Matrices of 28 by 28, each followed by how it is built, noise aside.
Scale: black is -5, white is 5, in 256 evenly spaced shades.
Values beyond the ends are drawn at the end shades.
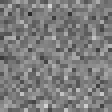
repeating columns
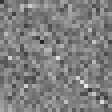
diagonal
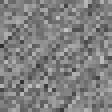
Hankel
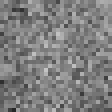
smooth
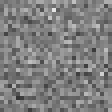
blocks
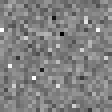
sparse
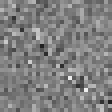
banded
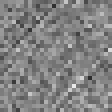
Hankel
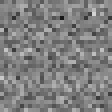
repeating columns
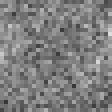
smooth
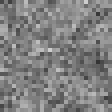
smooth
